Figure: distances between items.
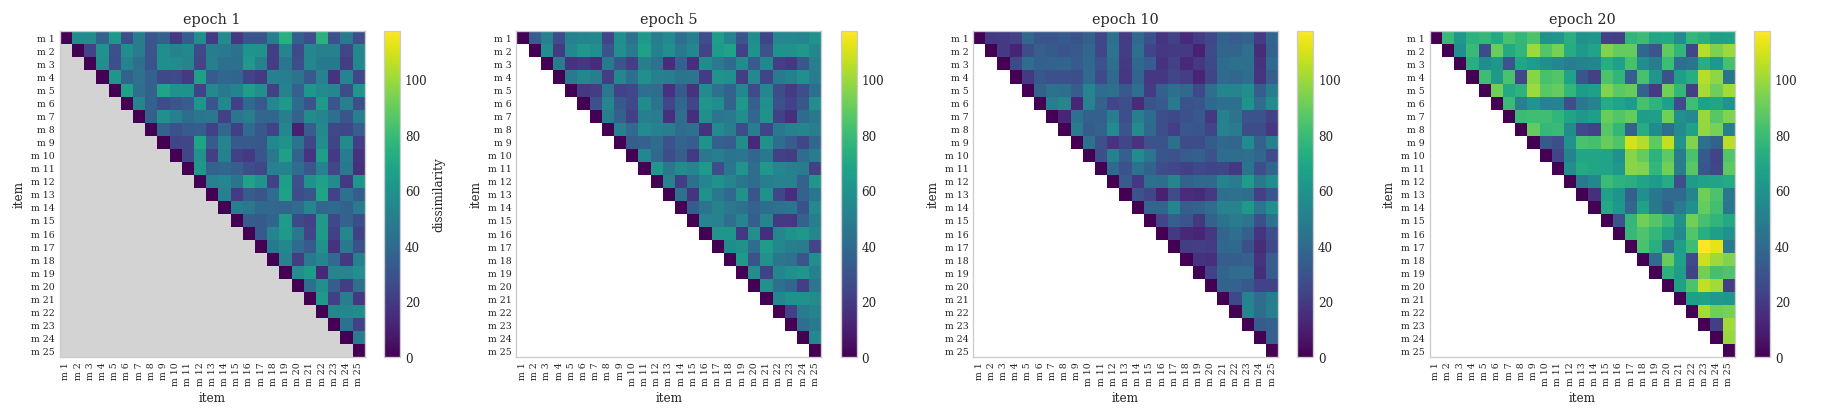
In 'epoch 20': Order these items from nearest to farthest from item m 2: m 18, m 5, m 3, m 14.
m 5, m 18, m 3, m 14
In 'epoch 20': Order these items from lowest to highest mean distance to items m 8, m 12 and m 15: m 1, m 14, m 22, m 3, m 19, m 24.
m 14, m 1, m 3, m 19, m 22, m 24
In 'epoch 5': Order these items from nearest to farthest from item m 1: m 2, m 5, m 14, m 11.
m 2, m 14, m 5, m 11
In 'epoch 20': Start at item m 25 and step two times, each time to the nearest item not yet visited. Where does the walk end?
m 4
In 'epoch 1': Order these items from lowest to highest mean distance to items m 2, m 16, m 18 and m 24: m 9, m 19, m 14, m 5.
m 5, m 14, m 9, m 19
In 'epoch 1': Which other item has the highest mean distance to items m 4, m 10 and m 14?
m 12
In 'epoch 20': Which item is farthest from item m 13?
m 23
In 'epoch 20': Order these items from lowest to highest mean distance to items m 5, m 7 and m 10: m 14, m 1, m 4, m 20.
m 14, m 1, m 4, m 20
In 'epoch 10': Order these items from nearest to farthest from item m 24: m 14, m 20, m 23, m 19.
m 19, m 20, m 23, m 14
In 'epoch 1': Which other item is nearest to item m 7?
m 14
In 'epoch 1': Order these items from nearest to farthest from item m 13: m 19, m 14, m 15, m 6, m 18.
m 15, m 6, m 18, m 14, m 19
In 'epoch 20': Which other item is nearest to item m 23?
m 24
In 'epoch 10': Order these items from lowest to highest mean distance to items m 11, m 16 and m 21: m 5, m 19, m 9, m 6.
m 19, m 9, m 6, m 5
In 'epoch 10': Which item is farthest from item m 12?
m 23
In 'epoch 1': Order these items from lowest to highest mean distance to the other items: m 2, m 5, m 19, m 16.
m 16, m 2, m 5, m 19
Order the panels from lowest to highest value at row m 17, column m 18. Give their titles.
epoch 10, epoch 1, epoch 5, epoch 20
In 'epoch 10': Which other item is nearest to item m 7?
m 8
